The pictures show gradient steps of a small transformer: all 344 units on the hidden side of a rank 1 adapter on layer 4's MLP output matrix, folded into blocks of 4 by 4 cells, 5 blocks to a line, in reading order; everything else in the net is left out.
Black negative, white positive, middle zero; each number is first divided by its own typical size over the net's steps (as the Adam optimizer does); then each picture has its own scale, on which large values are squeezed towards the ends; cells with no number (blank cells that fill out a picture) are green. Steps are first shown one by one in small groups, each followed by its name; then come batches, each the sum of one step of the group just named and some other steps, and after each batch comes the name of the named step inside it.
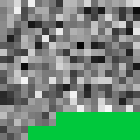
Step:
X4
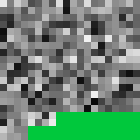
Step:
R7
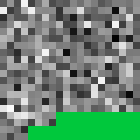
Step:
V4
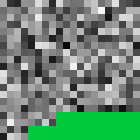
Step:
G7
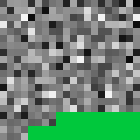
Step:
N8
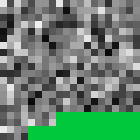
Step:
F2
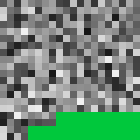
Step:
V4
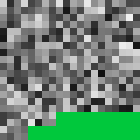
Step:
G7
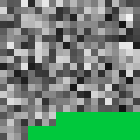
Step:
G7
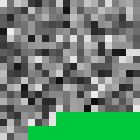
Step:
R7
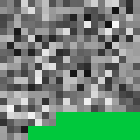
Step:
V4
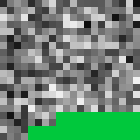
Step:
N8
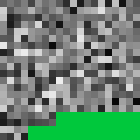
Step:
F2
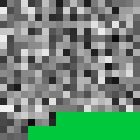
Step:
V4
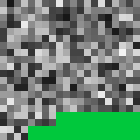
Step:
F2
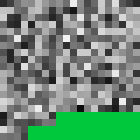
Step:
G7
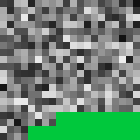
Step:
N8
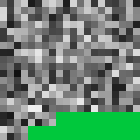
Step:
N8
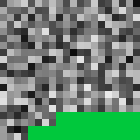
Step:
N8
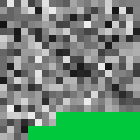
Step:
V4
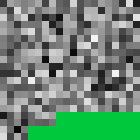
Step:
N8
